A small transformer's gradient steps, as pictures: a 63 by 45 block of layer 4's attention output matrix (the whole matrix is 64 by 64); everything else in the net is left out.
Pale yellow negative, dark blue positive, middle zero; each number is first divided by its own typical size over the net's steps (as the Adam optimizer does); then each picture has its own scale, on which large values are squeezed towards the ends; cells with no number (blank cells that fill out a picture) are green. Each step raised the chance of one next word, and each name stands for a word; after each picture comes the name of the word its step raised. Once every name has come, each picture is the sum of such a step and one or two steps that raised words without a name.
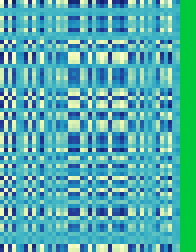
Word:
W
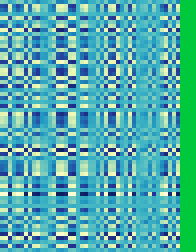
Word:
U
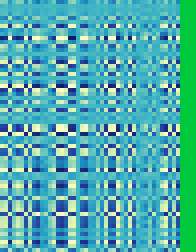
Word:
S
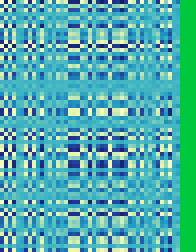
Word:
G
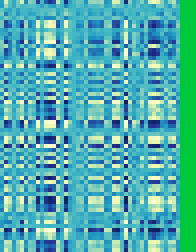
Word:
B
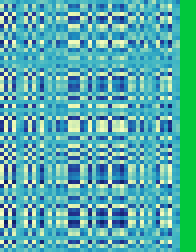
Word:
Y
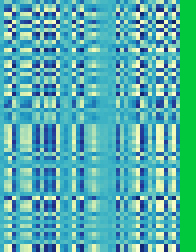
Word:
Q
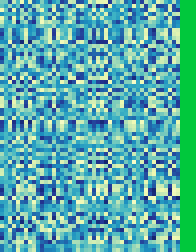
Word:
B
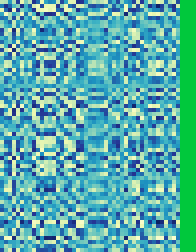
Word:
G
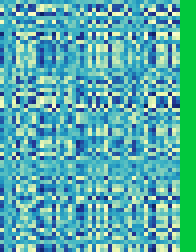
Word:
Q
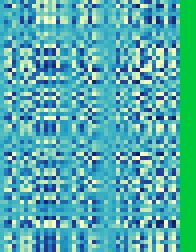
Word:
W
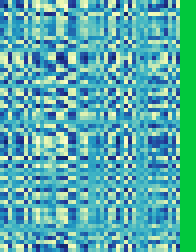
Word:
W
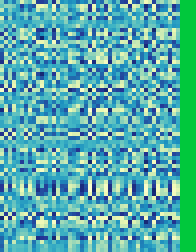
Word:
S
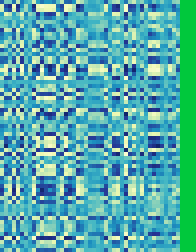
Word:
U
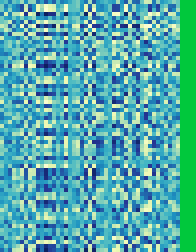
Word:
Q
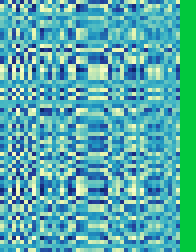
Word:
G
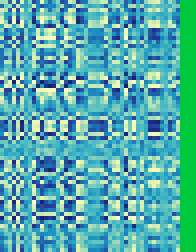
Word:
S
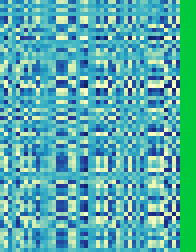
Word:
S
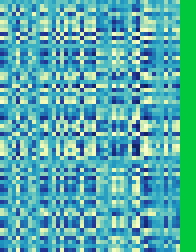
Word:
S
